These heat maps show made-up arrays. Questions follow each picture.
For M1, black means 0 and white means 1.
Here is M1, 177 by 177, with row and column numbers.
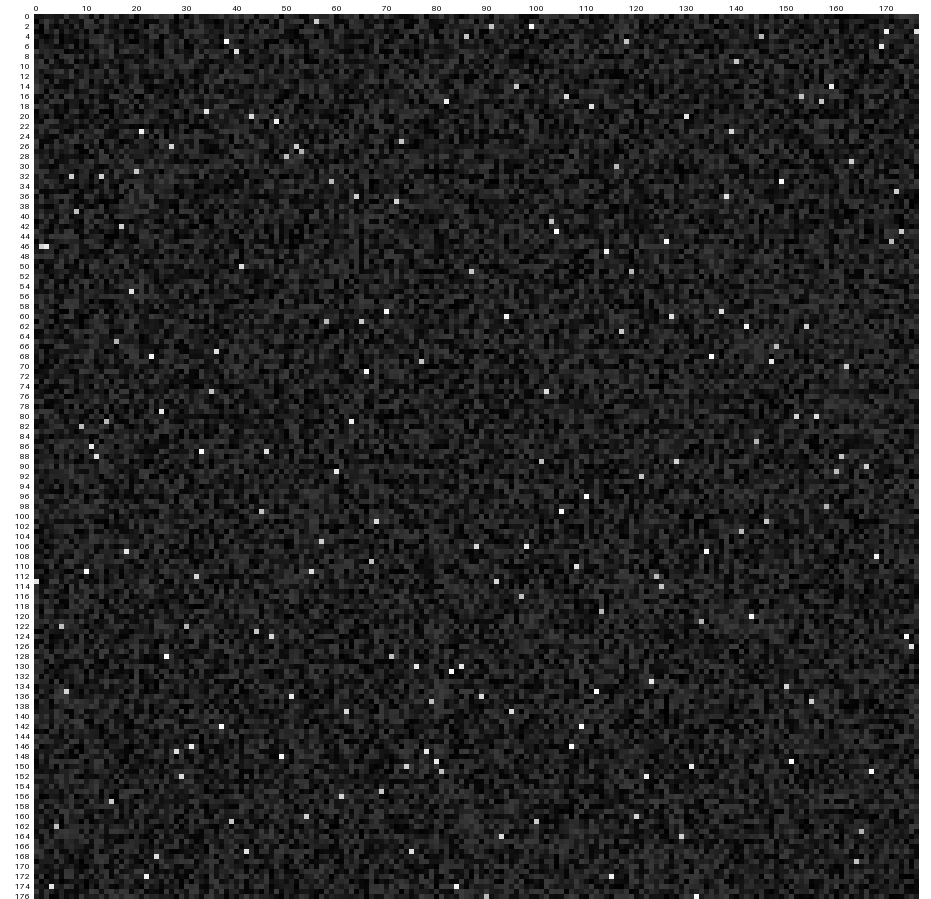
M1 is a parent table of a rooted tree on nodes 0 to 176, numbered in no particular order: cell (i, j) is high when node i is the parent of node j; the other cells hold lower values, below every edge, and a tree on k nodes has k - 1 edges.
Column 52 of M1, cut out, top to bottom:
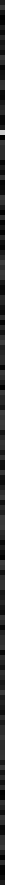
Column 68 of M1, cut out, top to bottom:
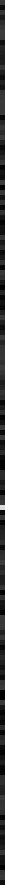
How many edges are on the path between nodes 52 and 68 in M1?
5
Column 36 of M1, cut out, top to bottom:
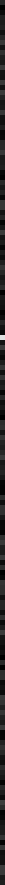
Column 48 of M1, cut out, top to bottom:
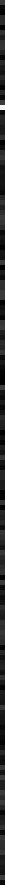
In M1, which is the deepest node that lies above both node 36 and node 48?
23
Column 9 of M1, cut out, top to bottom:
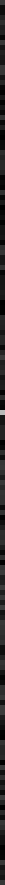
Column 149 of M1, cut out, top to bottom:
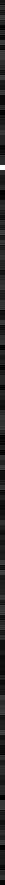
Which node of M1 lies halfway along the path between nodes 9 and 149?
42
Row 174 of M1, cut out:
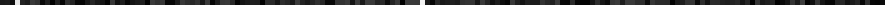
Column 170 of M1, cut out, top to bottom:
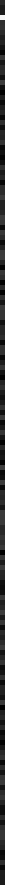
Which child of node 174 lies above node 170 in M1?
3
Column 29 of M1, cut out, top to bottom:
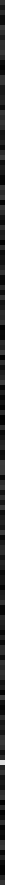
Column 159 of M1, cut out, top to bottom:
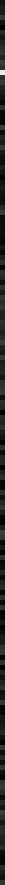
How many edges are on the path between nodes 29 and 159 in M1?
7
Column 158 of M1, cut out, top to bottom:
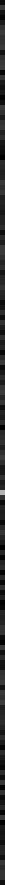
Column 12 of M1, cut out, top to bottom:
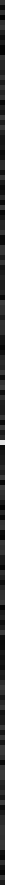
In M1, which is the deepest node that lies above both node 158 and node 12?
106
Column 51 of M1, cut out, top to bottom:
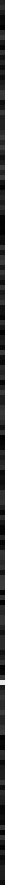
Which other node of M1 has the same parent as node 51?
89
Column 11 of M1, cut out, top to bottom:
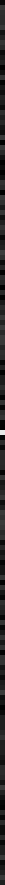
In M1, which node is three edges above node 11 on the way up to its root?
162
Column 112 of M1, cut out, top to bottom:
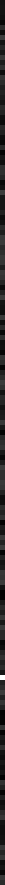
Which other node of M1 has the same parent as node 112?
6
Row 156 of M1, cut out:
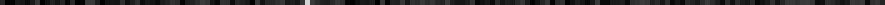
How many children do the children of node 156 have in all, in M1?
2
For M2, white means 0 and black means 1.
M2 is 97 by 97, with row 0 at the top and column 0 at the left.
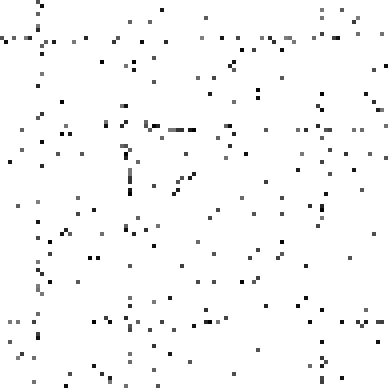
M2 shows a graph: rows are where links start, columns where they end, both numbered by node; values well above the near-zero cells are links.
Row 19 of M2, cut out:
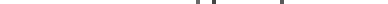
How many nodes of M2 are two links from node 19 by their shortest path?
3
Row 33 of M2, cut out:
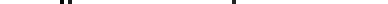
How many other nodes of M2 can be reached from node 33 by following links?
5
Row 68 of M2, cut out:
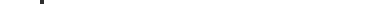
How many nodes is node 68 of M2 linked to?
1
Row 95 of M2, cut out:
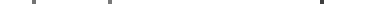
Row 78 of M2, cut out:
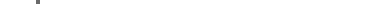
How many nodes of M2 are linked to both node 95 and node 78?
0
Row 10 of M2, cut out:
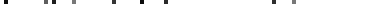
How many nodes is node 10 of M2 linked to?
9
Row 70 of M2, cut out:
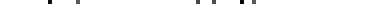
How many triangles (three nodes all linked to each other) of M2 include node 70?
6
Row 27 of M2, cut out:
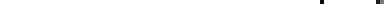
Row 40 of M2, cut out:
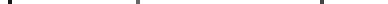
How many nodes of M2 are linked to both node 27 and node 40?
1
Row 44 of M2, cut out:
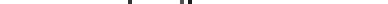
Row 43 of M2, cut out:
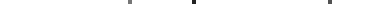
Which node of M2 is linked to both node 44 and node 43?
node 32
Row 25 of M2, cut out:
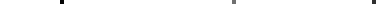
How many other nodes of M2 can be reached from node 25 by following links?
5
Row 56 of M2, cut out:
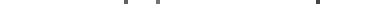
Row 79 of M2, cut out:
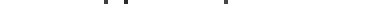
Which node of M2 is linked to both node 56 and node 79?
node 31
